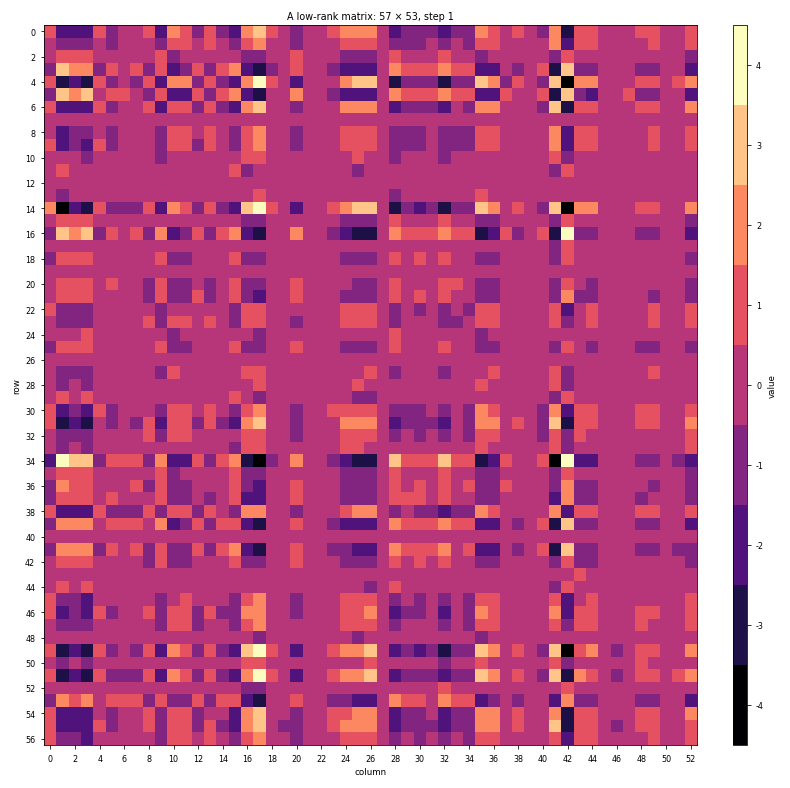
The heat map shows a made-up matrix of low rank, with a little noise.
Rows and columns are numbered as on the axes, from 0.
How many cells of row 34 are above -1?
31
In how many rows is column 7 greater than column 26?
19
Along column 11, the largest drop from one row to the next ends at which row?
5
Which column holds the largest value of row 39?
42
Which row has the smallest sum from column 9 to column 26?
34
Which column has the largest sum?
17
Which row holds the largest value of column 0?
14
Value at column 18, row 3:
-1
